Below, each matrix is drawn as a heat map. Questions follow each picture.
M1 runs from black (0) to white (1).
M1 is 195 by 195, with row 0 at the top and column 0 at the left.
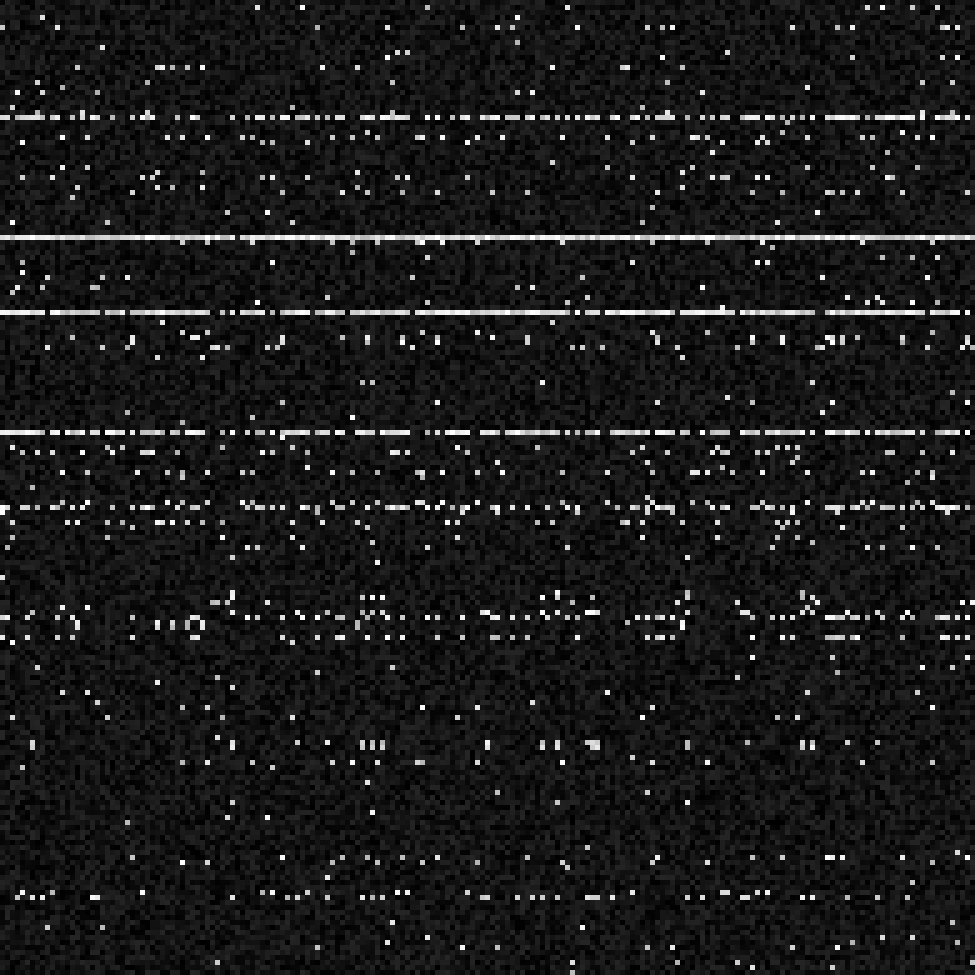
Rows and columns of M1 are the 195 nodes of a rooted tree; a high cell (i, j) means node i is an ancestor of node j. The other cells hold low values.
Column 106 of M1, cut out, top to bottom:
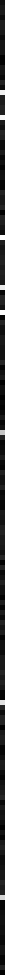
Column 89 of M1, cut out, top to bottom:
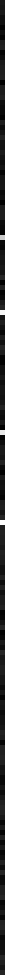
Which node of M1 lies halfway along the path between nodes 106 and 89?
179
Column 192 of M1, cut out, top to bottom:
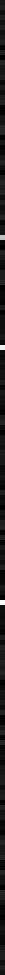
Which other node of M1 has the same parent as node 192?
42
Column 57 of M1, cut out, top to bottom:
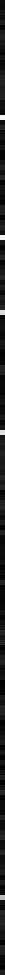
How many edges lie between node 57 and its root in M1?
5
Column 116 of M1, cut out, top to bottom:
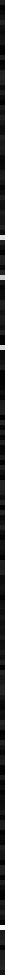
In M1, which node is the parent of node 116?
185
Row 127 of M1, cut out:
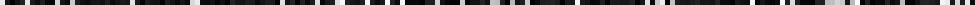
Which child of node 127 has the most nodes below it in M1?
67
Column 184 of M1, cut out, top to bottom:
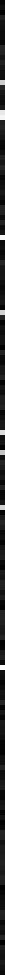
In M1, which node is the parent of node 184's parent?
16
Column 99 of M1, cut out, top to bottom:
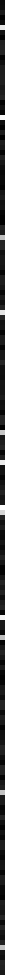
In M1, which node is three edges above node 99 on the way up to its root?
189
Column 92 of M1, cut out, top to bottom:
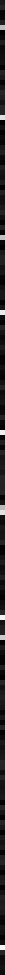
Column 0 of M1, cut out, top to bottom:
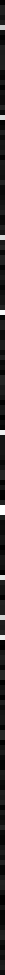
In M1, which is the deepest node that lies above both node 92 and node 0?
102
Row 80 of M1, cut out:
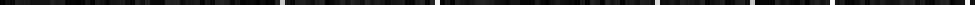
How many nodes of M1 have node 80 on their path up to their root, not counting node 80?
6
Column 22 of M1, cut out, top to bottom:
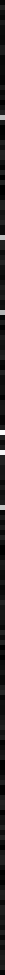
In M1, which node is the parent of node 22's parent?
101
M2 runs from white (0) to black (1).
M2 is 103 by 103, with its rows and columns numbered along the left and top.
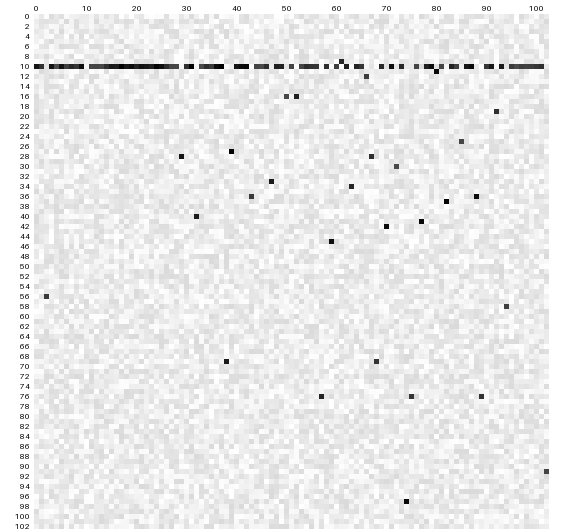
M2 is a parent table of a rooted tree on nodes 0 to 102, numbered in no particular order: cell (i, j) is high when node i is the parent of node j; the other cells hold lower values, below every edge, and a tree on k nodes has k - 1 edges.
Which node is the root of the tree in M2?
10
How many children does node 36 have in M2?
2
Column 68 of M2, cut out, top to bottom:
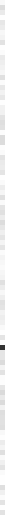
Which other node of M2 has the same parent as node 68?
38
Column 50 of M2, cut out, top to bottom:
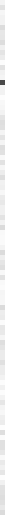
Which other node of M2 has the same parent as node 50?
52
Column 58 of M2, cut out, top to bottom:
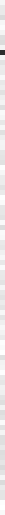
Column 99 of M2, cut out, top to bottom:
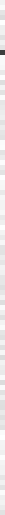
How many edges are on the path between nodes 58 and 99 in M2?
2
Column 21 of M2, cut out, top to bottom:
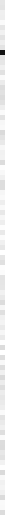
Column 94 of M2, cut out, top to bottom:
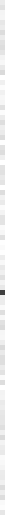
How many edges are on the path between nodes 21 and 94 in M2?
3
